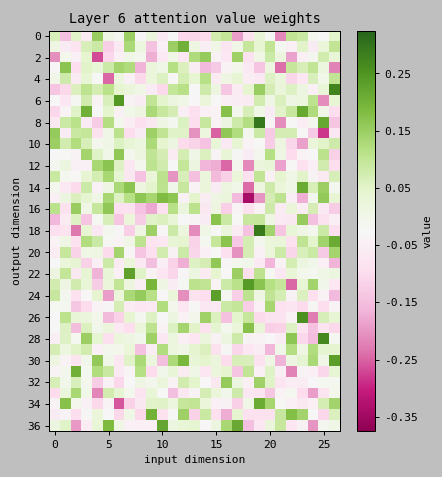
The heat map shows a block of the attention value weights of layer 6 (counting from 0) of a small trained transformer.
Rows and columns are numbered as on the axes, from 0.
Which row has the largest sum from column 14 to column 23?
23
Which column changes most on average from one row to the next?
25
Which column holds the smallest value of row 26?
24
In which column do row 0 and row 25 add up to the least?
21
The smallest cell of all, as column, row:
18, 15
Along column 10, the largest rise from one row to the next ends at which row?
36
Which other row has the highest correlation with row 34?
32
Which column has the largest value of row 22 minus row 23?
22
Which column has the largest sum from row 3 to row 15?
6
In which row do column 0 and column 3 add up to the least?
17
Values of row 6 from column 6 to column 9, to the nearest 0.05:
0.25 -0.05 -0.05 0.1
